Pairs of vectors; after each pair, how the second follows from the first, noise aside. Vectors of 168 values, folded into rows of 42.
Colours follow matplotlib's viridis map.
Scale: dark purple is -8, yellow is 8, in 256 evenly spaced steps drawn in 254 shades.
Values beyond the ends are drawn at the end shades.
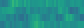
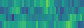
reversed, scaled up.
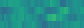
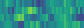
reversed, scaled up.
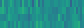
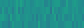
wrapped around, shrunk.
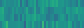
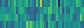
reversed, scaled up.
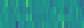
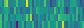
scaled up.
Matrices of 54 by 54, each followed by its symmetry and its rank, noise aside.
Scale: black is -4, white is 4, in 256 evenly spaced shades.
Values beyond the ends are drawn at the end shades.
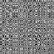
no symmetry, rank four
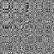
symmetric, rank four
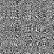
antisymmetric, rank six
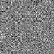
antisymmetric, rank eight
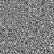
antisymmetric, rank eight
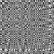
symmetric, rank four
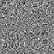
no symmetry, rank eight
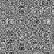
antisymmetric, rank eight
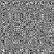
no symmetry, rank six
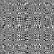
antisymmetric, rank four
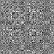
symmetric, rank six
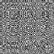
symmetric, rank six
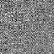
no symmetry, rank six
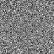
no symmetry, rank eight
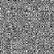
antisymmetric, rank six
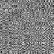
no symmetry, rank six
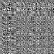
antisymmetric, rank six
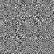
antisymmetric, rank eight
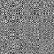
no symmetry, rank four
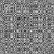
symmetric, rank four
